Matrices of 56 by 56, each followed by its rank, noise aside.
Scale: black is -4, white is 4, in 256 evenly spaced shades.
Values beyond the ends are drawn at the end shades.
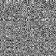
seven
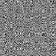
six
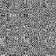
six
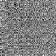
seven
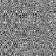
six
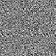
six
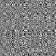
five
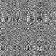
five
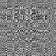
four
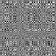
four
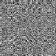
six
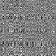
five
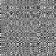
four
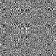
five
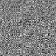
seven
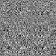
six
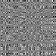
four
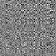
four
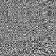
seven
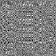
four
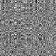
six
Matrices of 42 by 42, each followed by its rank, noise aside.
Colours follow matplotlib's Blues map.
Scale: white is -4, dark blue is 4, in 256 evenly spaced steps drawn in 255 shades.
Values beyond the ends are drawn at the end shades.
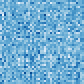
six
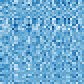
four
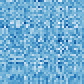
five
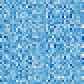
five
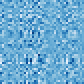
three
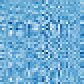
three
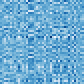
three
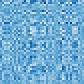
three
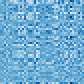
four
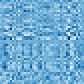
four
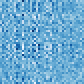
three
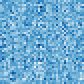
six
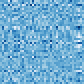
three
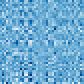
three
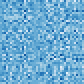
four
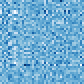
five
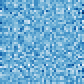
six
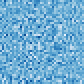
six
